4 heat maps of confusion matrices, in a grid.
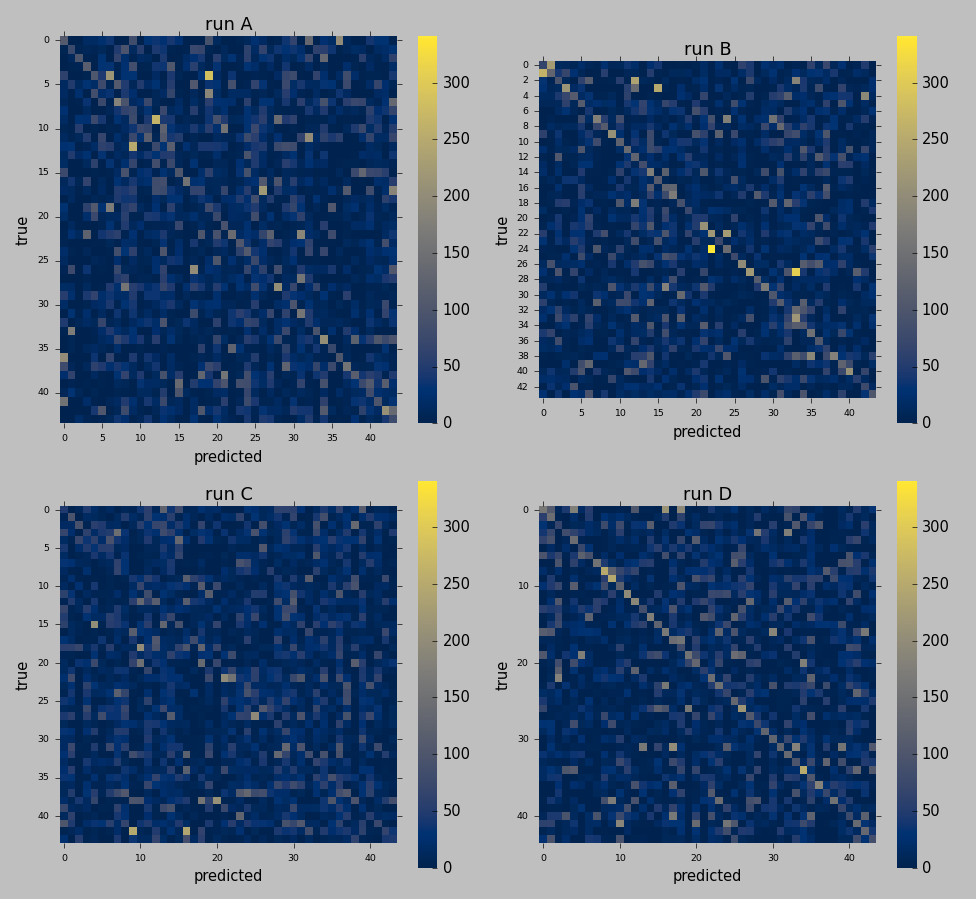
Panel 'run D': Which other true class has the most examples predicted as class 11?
39
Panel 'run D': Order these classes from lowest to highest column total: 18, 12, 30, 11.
11, 12, 30, 18
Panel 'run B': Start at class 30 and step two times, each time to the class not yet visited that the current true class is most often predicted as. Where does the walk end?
12
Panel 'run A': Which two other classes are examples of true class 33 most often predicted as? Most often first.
1, 29
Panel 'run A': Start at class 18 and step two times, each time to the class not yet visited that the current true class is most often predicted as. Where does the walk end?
20
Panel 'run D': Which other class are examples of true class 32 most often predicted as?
28
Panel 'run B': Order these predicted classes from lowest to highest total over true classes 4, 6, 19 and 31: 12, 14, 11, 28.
28, 12, 11, 14
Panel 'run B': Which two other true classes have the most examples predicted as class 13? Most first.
39, 26
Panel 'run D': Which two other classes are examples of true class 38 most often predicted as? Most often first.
9, 23
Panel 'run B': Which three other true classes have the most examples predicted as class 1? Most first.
0, 26, 35
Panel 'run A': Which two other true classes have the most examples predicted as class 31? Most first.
22, 27
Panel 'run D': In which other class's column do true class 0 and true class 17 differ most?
16
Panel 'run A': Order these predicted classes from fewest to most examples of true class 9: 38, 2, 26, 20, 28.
38, 2, 26, 20, 28
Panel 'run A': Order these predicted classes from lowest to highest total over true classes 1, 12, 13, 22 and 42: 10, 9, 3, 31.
10, 3, 31, 9
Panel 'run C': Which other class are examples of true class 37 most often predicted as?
24
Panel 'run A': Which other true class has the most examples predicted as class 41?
34
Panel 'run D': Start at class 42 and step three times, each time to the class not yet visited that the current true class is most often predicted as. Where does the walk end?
10
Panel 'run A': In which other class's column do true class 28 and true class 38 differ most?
21
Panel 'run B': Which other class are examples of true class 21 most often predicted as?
14
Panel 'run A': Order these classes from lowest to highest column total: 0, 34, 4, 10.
10, 4, 0, 34
